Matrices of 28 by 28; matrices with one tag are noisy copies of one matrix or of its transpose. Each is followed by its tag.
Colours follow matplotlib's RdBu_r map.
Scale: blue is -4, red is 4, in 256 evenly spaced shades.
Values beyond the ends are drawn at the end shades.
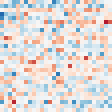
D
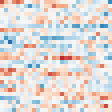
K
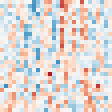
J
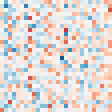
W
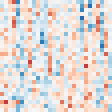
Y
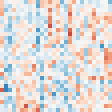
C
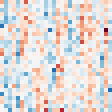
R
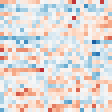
C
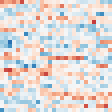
K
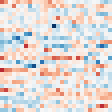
K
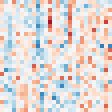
C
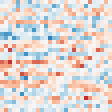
J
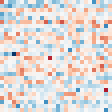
D
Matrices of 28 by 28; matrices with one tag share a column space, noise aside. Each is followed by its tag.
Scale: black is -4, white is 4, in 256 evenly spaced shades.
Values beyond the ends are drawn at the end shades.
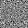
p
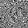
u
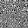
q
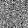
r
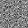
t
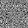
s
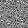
p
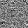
p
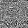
p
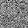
u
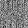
r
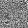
p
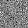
u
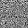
p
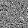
s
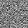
s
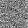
t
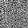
q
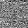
p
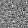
s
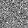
u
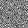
s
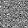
t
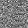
t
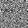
q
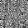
r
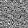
p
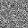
s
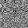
q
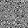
p
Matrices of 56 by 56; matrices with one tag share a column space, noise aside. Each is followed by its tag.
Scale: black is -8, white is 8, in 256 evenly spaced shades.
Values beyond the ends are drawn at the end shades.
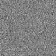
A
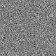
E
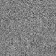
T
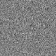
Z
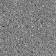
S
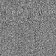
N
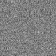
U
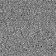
A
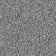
E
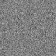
A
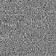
Z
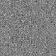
S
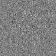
S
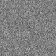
A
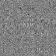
Z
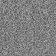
N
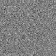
E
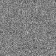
U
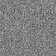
N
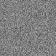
A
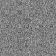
S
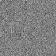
A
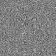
Z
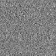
E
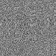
Z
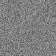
U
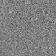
N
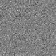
E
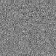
E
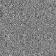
E
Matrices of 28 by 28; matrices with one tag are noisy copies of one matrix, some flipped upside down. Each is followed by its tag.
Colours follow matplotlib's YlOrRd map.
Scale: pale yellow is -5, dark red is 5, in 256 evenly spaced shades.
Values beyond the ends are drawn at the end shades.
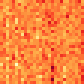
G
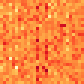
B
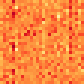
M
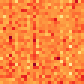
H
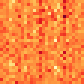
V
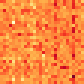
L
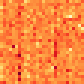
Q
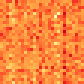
V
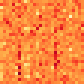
Q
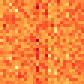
B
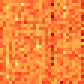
G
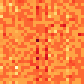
B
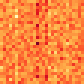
B
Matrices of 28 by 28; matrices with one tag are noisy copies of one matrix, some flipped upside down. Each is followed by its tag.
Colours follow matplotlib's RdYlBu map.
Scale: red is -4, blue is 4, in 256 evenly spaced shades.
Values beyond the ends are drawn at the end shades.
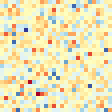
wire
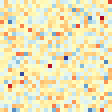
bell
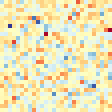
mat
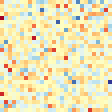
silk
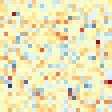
mat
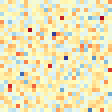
bell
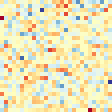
silk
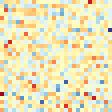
silk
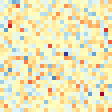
bell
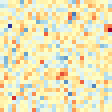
mat
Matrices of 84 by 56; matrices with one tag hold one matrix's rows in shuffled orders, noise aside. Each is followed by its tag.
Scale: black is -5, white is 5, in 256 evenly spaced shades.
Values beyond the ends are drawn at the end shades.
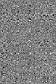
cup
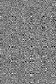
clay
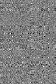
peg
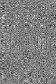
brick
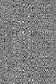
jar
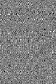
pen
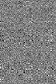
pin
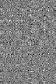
peg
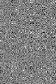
clay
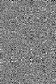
clay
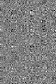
clay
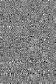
peg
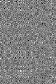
pen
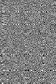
brick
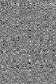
cup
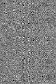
jar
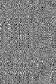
pen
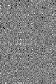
pen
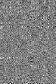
peg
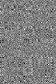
pin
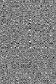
cup
